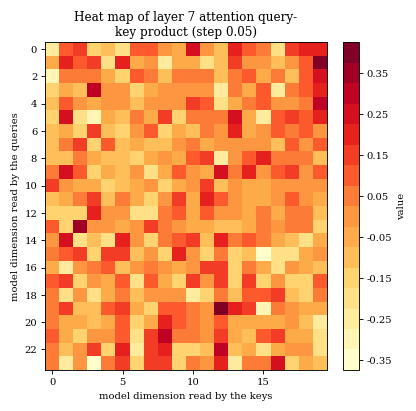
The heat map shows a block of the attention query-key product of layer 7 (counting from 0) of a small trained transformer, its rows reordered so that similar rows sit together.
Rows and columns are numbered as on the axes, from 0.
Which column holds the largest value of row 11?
11
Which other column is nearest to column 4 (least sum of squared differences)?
9
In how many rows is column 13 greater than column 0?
13
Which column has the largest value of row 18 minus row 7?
16
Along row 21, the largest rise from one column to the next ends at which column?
7
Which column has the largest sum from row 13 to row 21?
12
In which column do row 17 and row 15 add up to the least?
15
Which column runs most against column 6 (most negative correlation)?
5
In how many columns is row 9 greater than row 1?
12
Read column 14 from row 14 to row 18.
0.1 -0.1 0.05 0.15 0.1
